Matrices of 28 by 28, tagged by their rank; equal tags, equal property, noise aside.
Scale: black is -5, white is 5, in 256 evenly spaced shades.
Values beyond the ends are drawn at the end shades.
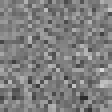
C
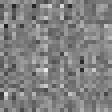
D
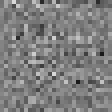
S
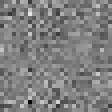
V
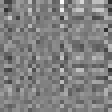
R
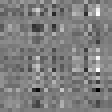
R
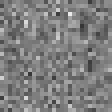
S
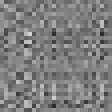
D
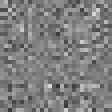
S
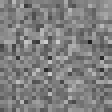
V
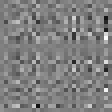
R
